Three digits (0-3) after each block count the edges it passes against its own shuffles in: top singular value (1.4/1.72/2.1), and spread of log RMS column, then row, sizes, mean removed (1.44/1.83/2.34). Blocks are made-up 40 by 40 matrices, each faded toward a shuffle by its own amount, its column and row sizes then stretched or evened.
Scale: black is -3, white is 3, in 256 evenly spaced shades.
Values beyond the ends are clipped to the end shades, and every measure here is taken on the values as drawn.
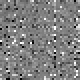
1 3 2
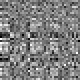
3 2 2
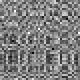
3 0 1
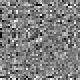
2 2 2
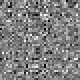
2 1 3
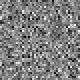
2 1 1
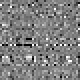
2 0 3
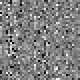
1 3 0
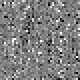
1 2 0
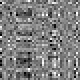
3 3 2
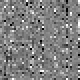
0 3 0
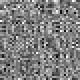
2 0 2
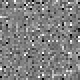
0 2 1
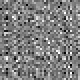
3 2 1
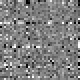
2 3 2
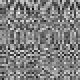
3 1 3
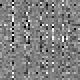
2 3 1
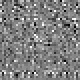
2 1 2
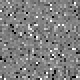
0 0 0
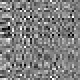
3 2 2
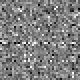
1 0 1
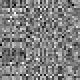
3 2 0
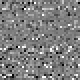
1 0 3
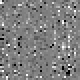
0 3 0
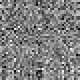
2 1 0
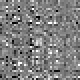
2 3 2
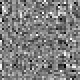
2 1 1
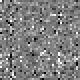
1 2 0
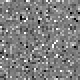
0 0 1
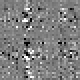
1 3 3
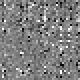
1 2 1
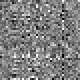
2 2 1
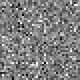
0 1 0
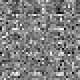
2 2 1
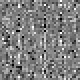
2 2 0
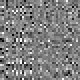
3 3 1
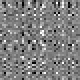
3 3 3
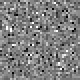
0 0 1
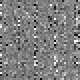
0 3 0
